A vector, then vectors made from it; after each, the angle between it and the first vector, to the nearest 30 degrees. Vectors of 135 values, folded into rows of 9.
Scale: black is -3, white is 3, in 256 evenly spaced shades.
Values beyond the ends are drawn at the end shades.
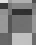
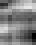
90 degrees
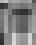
30 degrees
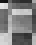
150 degrees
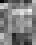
150 degrees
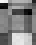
30 degrees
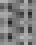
60 degrees
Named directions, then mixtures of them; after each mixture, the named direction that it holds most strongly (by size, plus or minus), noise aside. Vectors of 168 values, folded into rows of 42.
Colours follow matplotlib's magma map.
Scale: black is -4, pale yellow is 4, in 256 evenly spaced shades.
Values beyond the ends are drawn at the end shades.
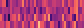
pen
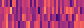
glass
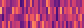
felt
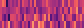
pen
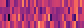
pen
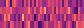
pen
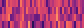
felt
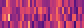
pen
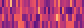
glass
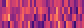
pen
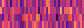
felt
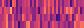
glass
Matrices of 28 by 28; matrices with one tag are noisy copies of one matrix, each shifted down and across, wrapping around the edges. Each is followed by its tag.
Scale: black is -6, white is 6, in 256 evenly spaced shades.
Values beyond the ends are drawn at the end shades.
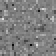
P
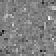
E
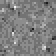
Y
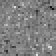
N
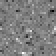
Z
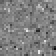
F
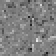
E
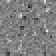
Y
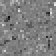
E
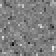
F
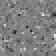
F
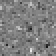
F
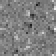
Y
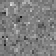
E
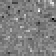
N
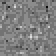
P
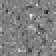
F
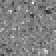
N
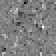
Y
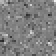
Z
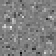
P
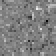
E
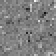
E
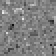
E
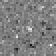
N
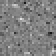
Z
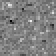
N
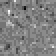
F
